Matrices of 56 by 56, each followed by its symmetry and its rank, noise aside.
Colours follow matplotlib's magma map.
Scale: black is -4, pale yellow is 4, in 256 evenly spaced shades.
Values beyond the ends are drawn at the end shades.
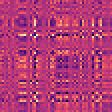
symmetric, rank two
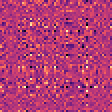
antisymmetric, rank four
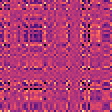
symmetric, rank two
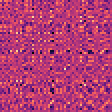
symmetric, rank four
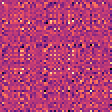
symmetric, rank four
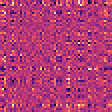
no symmetry, rank three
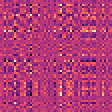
antisymmetric, rank two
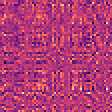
antisymmetric, rank four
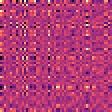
no symmetry, rank two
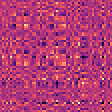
symmetric, rank three
